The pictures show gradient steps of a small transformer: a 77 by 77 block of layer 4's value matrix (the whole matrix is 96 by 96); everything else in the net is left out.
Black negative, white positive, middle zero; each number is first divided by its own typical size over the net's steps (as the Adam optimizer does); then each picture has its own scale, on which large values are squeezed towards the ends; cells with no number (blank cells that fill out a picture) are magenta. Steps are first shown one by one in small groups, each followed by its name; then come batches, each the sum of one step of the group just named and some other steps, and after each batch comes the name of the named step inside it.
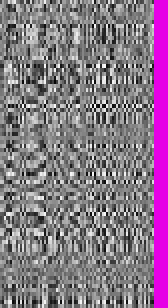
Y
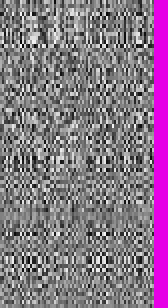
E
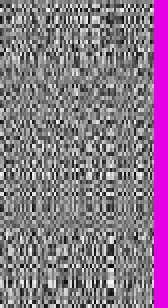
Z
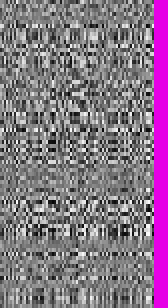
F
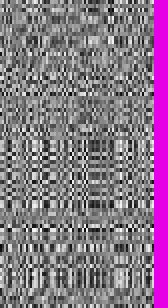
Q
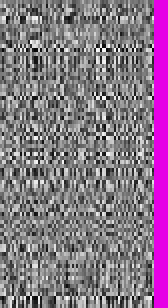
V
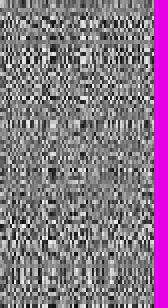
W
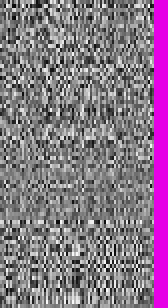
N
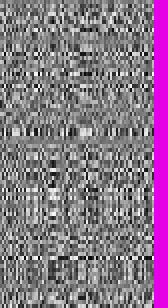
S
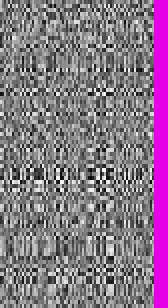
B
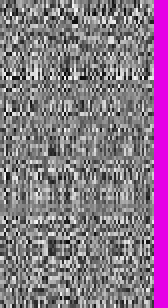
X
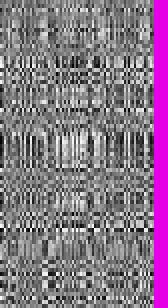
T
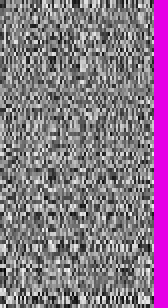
W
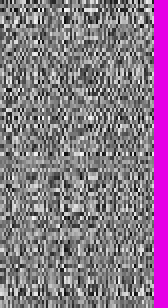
X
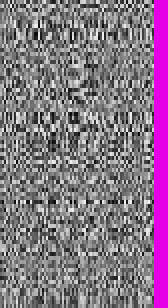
F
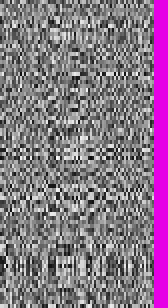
S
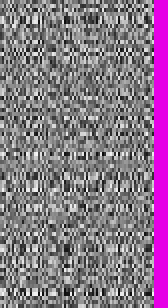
S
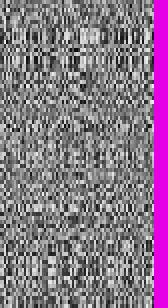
Z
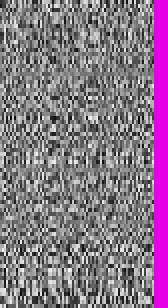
Z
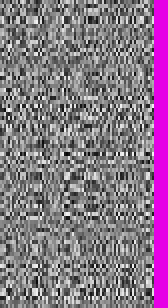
N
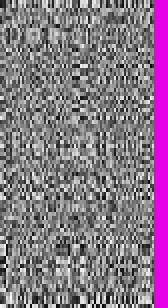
Z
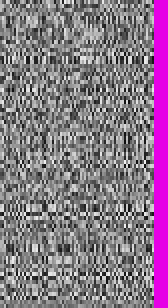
E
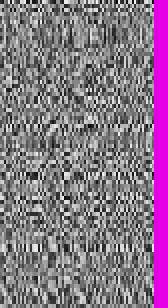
Y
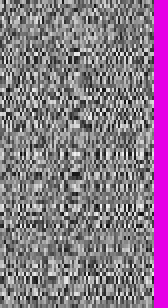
B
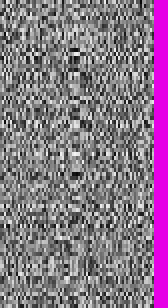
E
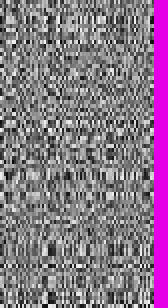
X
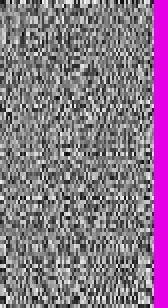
S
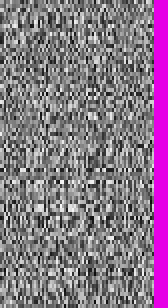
B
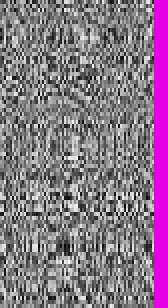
X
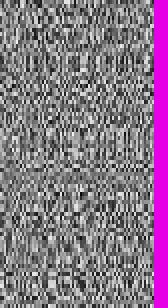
N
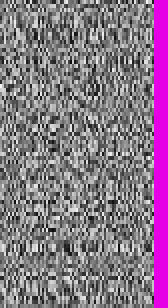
F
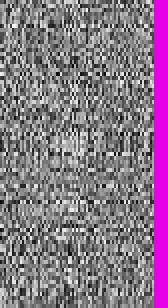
T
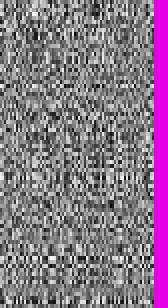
Q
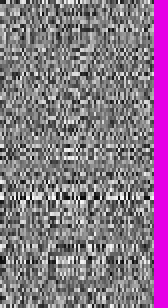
S
